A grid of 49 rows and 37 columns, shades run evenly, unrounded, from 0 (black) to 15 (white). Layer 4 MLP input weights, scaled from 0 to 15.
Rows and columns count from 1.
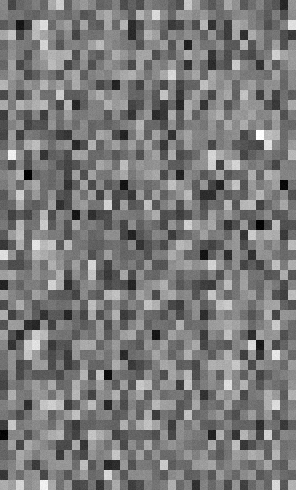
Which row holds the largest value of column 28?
31
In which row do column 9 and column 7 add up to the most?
25
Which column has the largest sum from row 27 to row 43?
29
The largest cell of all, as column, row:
33, 14
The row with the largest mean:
8
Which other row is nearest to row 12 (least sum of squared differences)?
13
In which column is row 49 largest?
6
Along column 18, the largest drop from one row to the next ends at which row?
3
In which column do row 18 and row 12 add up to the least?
4
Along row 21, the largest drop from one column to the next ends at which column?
15
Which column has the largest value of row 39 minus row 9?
18
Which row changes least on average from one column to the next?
2
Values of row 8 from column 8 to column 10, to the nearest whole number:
5 9 10
